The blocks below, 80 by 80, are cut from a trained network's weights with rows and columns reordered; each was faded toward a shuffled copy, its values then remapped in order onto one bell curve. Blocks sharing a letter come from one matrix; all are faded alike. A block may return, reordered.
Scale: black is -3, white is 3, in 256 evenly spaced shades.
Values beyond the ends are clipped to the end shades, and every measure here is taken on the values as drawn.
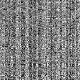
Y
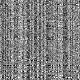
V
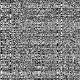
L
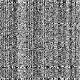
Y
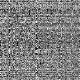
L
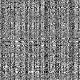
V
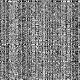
V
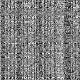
V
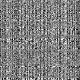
V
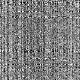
Y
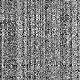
Y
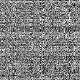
L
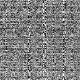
L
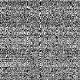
L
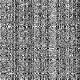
Y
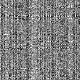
Y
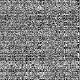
L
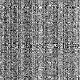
Y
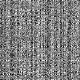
Y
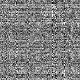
L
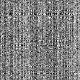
Y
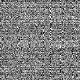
L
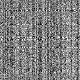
Y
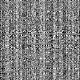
Y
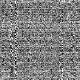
L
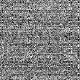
L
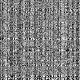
V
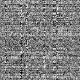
L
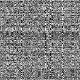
L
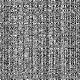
Y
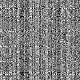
Y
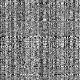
V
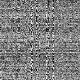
L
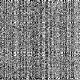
Y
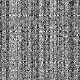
V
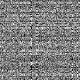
L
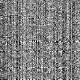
Y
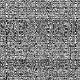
L
